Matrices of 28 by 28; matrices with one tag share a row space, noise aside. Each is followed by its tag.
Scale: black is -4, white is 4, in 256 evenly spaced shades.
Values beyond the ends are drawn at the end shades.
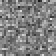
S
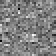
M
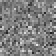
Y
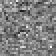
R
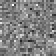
Y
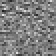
S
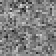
R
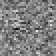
R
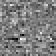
R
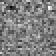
S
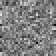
Y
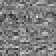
R
